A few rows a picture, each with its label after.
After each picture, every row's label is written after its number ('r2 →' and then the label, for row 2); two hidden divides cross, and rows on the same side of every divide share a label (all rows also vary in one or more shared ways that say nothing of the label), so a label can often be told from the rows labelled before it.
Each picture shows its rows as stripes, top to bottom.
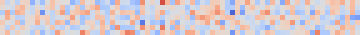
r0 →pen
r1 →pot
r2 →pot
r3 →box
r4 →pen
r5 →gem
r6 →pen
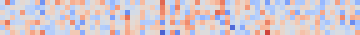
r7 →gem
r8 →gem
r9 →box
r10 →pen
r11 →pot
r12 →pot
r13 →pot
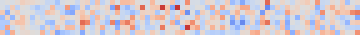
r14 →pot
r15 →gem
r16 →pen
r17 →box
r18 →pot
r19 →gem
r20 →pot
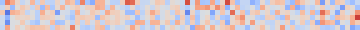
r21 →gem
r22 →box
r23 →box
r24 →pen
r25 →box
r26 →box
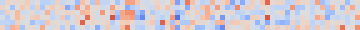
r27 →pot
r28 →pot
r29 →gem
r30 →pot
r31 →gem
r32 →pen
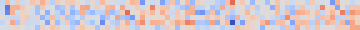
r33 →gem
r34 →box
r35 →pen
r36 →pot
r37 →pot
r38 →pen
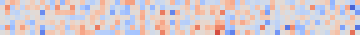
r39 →gem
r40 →gem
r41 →gem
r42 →pot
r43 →gem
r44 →box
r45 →pen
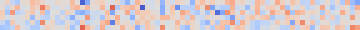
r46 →box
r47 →box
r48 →pen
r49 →pot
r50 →gem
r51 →gem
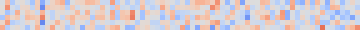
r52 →pot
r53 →pen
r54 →box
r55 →box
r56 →pen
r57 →pot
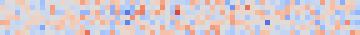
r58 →box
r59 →pen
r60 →box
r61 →box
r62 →gem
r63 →pen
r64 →pot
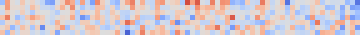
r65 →box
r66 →box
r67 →box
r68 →box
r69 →pen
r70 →pot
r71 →box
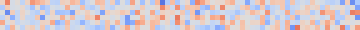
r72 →box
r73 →gem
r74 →pot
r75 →box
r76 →box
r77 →pen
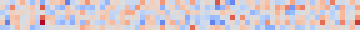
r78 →pot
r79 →pot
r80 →gem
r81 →gem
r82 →pot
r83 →gem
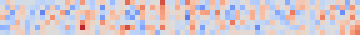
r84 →gem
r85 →pot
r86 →pot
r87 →pot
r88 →gem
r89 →gem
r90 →pen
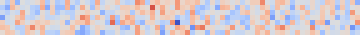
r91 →box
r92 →box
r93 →pot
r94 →box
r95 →pot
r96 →box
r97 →pot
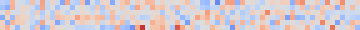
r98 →gem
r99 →box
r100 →pot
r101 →box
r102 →box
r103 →pot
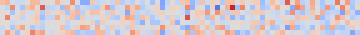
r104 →pen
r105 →gem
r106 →box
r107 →pen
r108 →pen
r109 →box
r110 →box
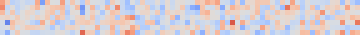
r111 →pot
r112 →pen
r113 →pot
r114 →pen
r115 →gem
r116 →box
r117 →pen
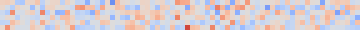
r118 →pen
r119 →gem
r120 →box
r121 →box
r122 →gem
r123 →pot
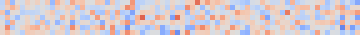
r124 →box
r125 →pen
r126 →pen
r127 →box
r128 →pot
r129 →box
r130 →pot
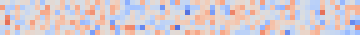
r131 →box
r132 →pen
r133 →box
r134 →gem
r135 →gem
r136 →pen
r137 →box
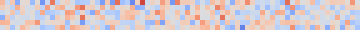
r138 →pen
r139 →gem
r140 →box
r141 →gem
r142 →pot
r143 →pot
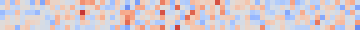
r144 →gem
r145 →box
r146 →gem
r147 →gem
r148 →pen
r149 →box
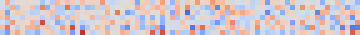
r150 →gem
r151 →box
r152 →gem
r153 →pen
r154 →box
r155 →box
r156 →gem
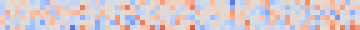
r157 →pot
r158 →pen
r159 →gem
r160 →box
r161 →pen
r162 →pen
